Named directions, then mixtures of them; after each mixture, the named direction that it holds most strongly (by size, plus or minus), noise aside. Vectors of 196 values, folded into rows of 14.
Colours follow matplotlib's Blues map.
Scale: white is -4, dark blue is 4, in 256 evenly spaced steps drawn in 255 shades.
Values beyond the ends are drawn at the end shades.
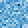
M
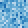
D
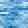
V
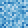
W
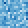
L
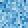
D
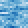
V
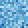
W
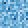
L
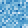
M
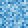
W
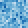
D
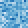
D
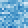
V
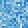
M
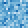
L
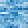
V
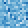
L
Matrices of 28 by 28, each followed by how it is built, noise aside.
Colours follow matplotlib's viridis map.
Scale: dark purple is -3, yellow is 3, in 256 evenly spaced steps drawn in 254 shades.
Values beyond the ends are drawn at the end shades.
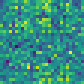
blocks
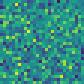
noise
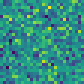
noise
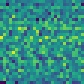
repeating columns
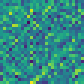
Hankel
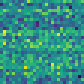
blocks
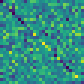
diagonal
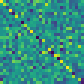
diagonal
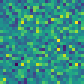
repeating rows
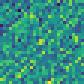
Hankel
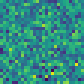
repeating rows
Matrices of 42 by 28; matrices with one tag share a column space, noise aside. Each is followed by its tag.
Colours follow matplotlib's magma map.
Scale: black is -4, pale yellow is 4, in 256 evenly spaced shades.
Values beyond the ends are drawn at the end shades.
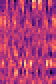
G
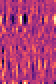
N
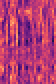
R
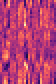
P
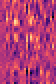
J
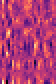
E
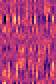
N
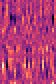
N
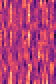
P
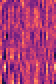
P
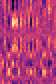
G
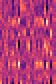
E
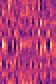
E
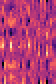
E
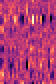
N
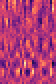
G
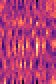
E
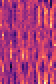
P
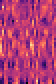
E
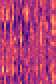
R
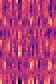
E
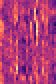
R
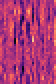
R
